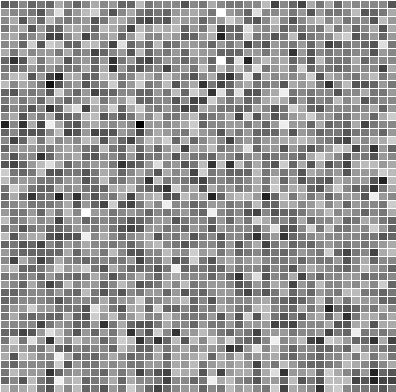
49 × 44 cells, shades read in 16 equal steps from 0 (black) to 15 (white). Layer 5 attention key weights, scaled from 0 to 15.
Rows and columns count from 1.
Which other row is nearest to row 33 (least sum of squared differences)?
20
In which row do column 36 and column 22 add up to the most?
16
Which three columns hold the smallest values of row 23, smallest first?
43, 17, 23
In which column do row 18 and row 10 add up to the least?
26
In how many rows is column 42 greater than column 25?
15
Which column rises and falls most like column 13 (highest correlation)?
8
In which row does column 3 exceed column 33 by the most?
7
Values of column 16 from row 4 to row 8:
11 12 8 11 5
